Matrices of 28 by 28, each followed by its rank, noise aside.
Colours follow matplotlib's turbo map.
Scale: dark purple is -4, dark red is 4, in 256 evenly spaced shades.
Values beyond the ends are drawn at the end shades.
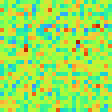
seven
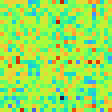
six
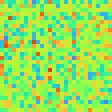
five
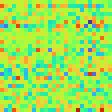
five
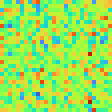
six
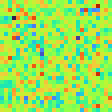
seven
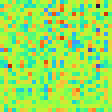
six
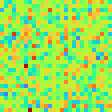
eight
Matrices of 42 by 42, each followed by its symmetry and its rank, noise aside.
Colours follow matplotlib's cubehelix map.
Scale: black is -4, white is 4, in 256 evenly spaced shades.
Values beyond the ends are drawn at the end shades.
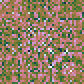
symmetric, rank six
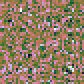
antisymmetric, rank six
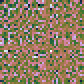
symmetric, rank four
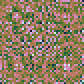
symmetric, rank four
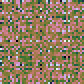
antisymmetric, rank four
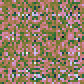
no symmetry, rank five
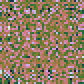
no symmetry, rank five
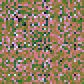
symmetric, rank five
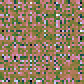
antisymmetric, rank four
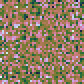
antisymmetric, rank six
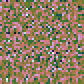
no symmetry, rank six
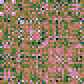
symmetric, rank five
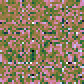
no symmetry, rank six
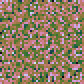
symmetric, rank five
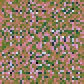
antisymmetric, rank six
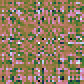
antisymmetric, rank four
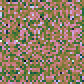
antisymmetric, rank six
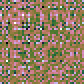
symmetric, rank four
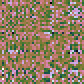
no symmetry, rank five
